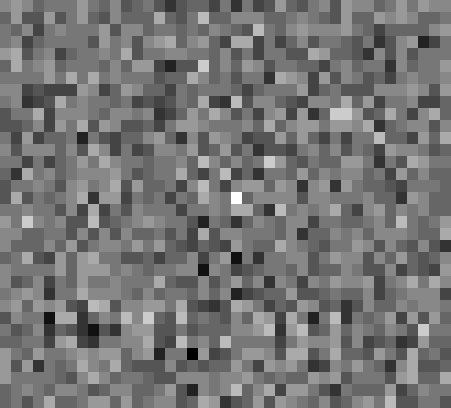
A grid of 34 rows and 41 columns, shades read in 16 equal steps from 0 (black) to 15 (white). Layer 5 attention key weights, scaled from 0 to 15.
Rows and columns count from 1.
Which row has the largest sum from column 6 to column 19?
27
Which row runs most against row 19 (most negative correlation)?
17
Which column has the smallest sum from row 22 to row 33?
5
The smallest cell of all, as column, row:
18, 30
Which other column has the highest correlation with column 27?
24
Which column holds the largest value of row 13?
9
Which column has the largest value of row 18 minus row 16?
31
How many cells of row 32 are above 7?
16
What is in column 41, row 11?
8
